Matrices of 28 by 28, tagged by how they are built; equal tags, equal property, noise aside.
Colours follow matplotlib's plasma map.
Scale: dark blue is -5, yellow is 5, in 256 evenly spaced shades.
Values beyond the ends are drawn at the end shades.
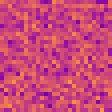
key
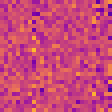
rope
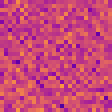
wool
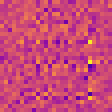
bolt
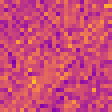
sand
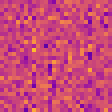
rope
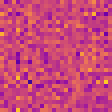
bolt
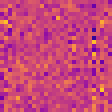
rope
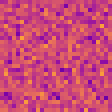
key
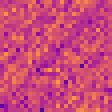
sand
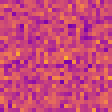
key
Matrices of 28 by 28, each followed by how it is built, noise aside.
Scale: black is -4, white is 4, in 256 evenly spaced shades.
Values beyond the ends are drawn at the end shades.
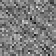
Toeplitz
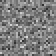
repeating columns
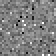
sparse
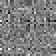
low rank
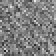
Toeplitz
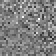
upper triangular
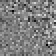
upper triangular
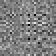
low rank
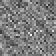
Toeplitz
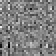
low rank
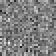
low rank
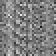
repeating rows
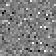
sparse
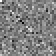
diagonal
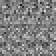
repeating columns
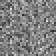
repeating rows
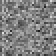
repeating rows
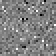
sparse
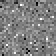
sparse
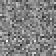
repeating columns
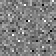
sparse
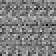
repeating columns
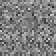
repeating columns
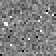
sparse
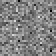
repeating rows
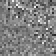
upper triangular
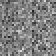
repeating rows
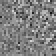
upper triangular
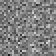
repeating rows
